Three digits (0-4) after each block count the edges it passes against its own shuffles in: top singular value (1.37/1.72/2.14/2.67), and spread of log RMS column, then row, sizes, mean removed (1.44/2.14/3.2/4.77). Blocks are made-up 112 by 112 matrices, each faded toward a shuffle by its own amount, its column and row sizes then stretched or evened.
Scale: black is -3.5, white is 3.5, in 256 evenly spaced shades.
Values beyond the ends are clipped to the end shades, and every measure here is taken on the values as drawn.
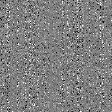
1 3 0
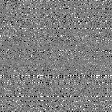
4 0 3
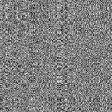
4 2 1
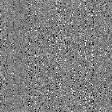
1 3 0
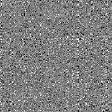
3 2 1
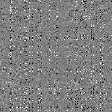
3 3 2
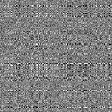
4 2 3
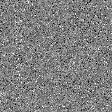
0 1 0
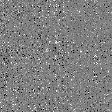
1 2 1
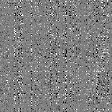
2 3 2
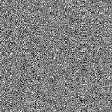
3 2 1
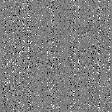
0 3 1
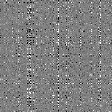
4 3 2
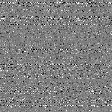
3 0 3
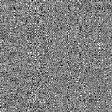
3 2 0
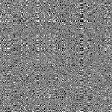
4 2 2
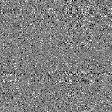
3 1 2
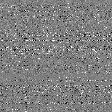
1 1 3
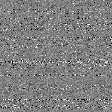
2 0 3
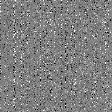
1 3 0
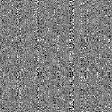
3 3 1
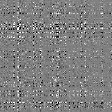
4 3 3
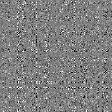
3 3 2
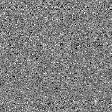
2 0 2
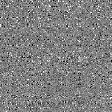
3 1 2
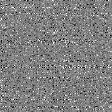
2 1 3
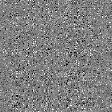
3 2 1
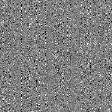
2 3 0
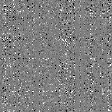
1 3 2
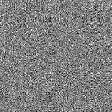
3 1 0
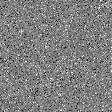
0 0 1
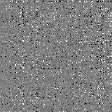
2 2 2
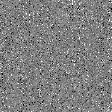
0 2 0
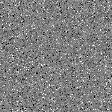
0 1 0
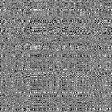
4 1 3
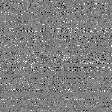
2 0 3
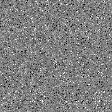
0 1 1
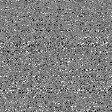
0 0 3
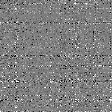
1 2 3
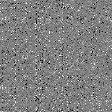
2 2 1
